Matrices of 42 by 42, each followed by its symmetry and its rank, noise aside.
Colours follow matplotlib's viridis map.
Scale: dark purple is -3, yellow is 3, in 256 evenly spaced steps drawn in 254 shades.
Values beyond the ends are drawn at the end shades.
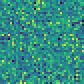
antisymmetric, rank twelve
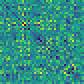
symmetric, rank six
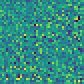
antisymmetric, rank eight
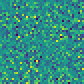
antisymmetric, rank twelve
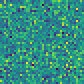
no symmetry, rank twelve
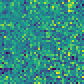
antisymmetric, rank eight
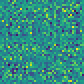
no symmetry, rank eight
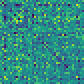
symmetric, rank eight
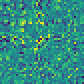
symmetric, rank six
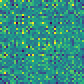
symmetric, rank six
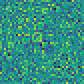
symmetric, rank twelve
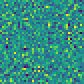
antisymmetric, rank eight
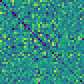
symmetric, rank eight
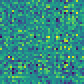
no symmetry, rank six
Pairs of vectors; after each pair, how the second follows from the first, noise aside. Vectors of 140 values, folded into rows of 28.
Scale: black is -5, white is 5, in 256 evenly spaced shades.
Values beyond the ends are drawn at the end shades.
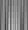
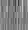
reversed, negated, partly zeroed.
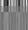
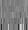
reversed, negated, partly zeroed.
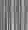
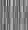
wrapped around.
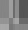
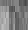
reversed, negated.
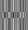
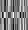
negated, scaled up.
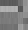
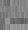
reversed, negated, shrunk.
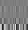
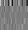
reversed, negated, partly zeroed.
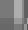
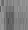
reversed, negated, shrunk.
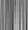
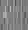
wrapped around, partly zeroed.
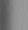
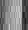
wrapped around, scaled up.
